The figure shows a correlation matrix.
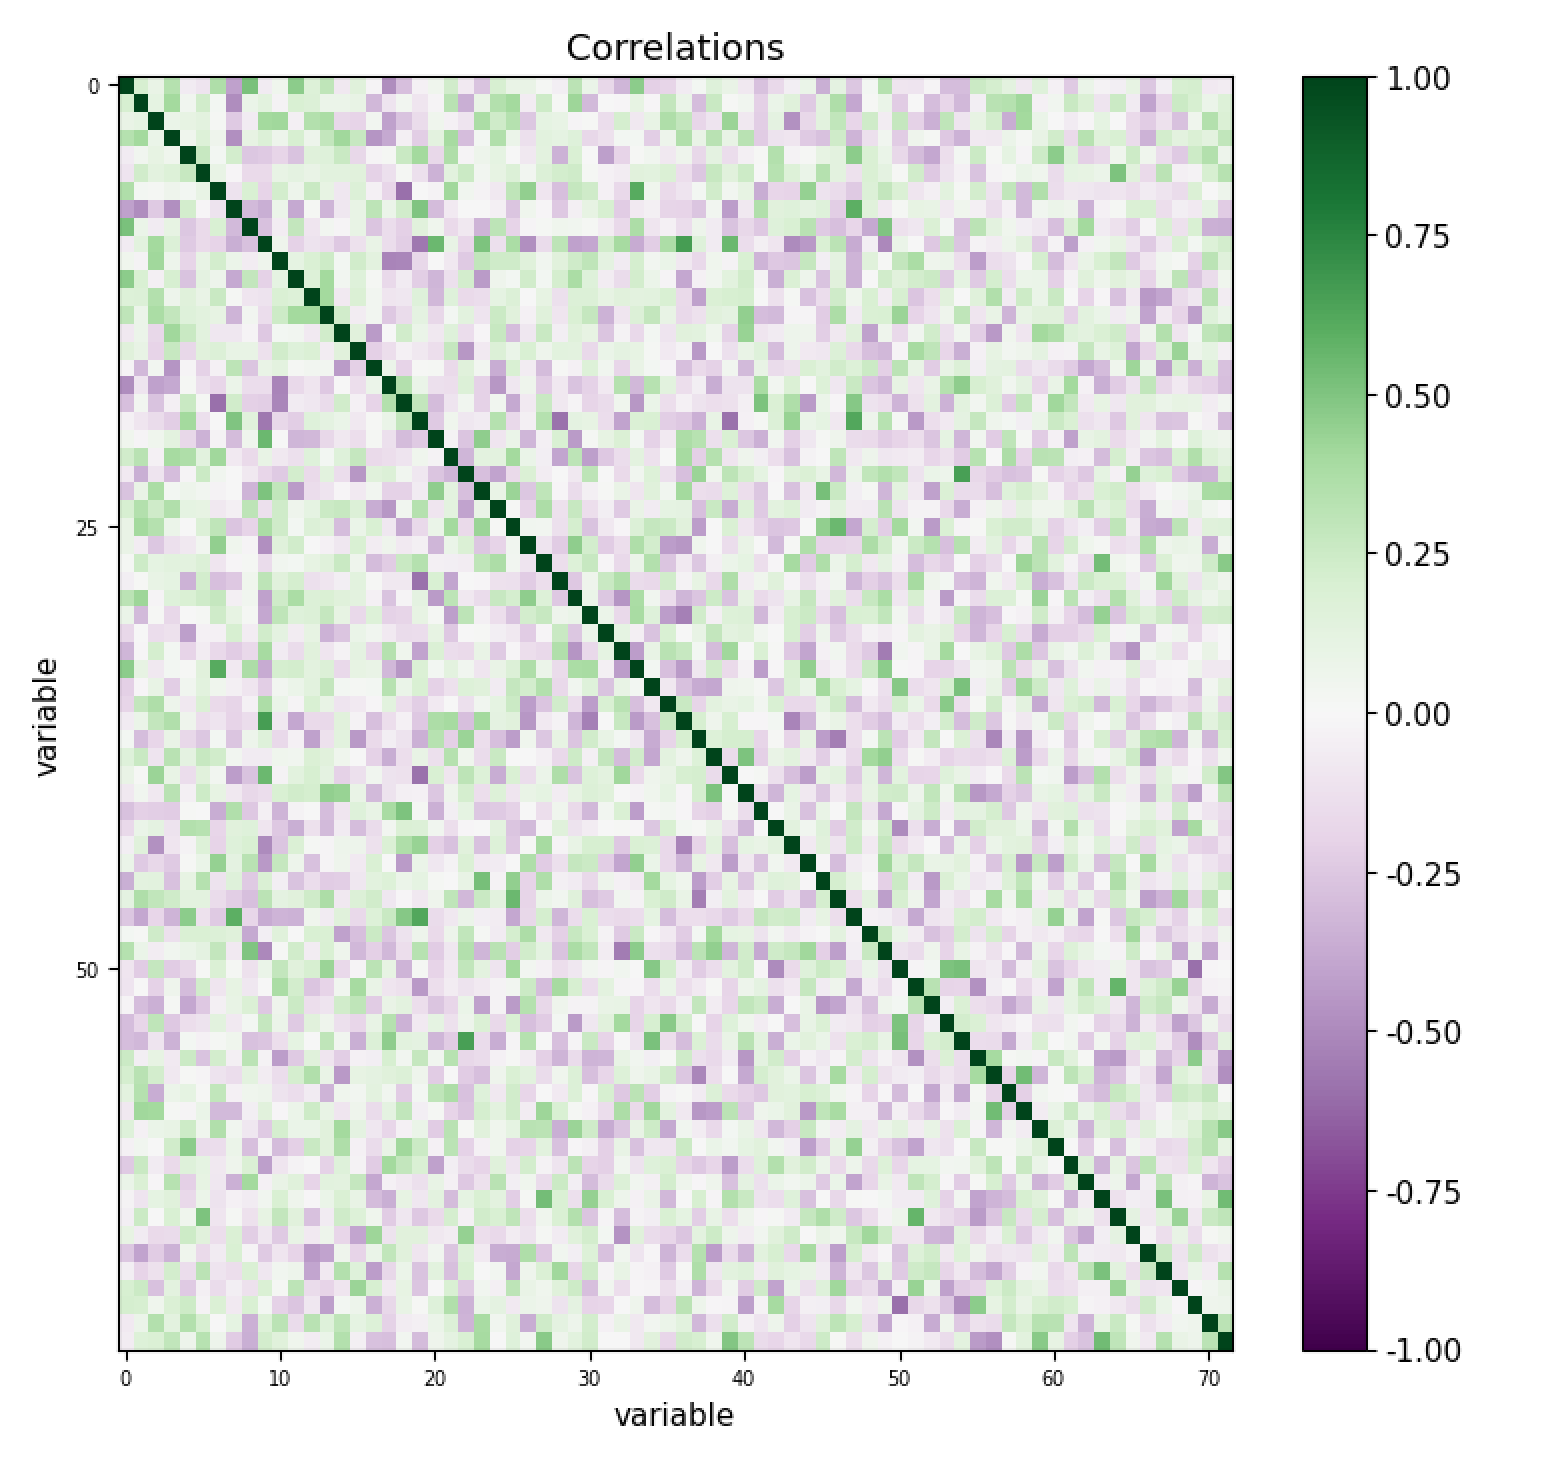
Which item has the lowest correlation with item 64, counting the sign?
55
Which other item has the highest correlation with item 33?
6
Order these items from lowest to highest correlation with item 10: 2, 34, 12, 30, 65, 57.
65, 57, 34, 12, 30, 2
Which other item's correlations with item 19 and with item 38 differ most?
47
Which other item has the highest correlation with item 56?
58
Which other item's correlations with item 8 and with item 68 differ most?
49
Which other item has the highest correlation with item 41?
18
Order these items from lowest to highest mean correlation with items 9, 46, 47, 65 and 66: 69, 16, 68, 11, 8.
8, 11, 69, 68, 16
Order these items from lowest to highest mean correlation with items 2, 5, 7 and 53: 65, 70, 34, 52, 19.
52, 65, 19, 34, 70
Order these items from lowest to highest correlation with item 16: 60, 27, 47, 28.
27, 60, 28, 47
